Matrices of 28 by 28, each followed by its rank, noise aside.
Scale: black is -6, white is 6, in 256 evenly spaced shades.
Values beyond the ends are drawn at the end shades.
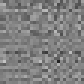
three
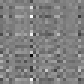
two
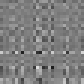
two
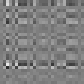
one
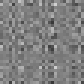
three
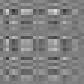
one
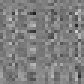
three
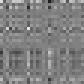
two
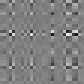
one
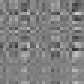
two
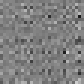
three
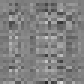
two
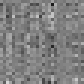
three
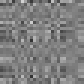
two
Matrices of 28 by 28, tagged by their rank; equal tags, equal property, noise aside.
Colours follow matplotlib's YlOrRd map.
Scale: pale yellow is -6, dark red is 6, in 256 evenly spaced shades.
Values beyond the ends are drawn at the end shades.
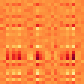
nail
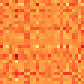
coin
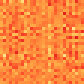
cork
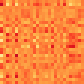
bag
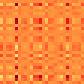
nail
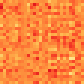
cork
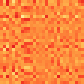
cork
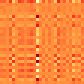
nail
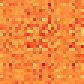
cork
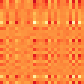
nail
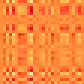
nail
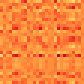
bag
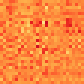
cork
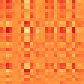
nail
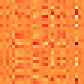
bag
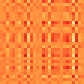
nail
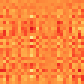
bag
